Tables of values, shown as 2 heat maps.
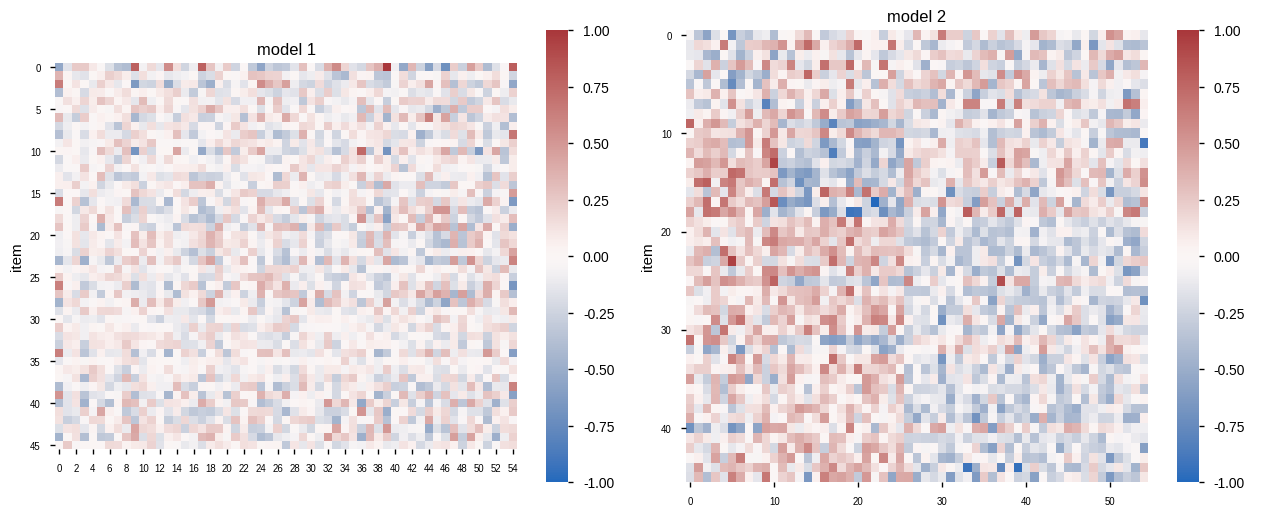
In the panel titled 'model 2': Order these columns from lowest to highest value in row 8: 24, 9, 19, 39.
39, 24, 9, 19
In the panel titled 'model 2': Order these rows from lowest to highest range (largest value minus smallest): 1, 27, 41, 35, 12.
41, 35, 27, 1, 12
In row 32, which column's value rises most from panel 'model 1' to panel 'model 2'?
51
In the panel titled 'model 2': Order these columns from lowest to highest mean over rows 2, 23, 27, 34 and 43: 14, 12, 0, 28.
28, 14, 0, 12
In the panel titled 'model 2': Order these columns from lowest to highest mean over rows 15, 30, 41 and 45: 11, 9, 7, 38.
38, 11, 7, 9
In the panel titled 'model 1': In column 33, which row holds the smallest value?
42
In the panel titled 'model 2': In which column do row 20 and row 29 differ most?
30
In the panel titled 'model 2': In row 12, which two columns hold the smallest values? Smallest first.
17, 25
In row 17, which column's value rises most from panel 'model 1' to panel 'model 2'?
2
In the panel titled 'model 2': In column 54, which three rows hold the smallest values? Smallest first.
11, 27, 42
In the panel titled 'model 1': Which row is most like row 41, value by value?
18
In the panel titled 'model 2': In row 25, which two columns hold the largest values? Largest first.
37, 10
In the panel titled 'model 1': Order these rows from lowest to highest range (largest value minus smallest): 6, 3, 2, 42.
3, 42, 6, 2
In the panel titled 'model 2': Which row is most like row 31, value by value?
9
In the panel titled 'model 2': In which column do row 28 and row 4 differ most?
5
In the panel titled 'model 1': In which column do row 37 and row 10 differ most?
36
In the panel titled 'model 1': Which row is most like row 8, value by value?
38
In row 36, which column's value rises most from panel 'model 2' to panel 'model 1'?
4
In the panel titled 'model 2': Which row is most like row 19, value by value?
34
